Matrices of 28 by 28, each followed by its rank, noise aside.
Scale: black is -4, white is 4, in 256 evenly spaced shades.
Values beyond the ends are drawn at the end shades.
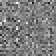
six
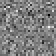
six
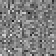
six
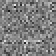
seven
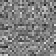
four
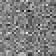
six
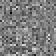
five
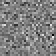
seven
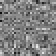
four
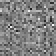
six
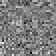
seven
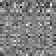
four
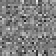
six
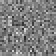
six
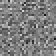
seven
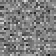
seven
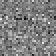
seven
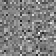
four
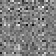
four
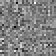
five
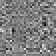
six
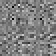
five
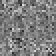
eight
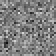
seven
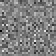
six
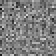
six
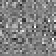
five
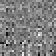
four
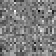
five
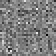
seven
